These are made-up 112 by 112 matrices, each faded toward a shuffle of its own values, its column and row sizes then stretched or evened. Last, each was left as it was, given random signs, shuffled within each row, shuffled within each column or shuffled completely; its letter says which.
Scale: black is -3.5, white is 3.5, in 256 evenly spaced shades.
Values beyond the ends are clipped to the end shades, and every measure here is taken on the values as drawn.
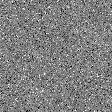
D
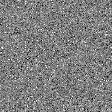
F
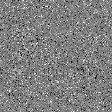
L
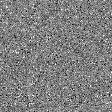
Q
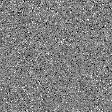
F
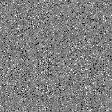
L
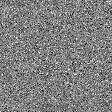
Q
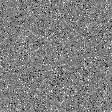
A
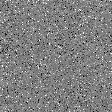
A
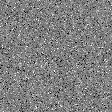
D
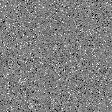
A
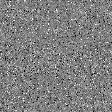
F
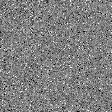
F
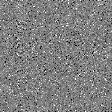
L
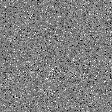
F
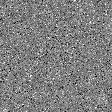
D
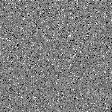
F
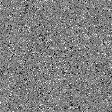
L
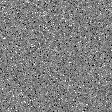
D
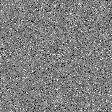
Q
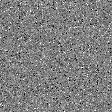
A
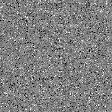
L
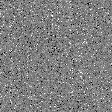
A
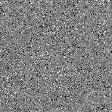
F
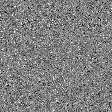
Q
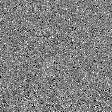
F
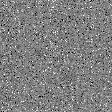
A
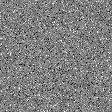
D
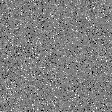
A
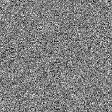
L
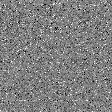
Q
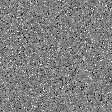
D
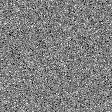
D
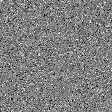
D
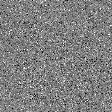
F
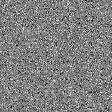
L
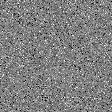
Q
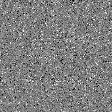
F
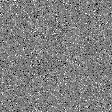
A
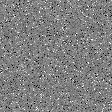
D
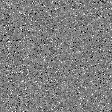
F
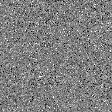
F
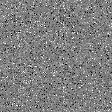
F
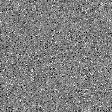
L
